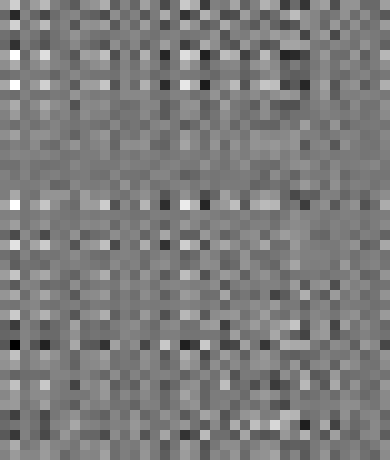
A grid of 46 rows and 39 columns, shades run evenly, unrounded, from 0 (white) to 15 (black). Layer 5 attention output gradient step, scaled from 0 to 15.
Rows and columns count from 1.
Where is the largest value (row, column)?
35, 2
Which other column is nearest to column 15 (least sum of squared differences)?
39
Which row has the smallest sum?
21
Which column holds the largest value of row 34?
31
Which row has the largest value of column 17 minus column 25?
25
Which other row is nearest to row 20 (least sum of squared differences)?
45
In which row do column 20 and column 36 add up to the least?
6
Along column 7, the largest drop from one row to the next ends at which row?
20
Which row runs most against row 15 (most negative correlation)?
13
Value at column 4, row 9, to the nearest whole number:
6
